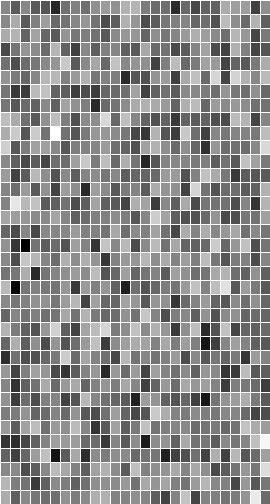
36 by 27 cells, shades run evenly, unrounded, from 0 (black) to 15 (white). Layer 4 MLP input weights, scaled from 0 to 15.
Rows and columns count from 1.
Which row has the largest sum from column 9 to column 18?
24
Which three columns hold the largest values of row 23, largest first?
15, 9, 7
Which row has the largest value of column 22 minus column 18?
6
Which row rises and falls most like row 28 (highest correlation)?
22
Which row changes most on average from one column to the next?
18
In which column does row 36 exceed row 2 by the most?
11
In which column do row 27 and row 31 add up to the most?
25
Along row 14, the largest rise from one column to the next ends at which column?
20
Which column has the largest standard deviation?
2
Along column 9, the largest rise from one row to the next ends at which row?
23
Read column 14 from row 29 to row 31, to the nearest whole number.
2 4 7
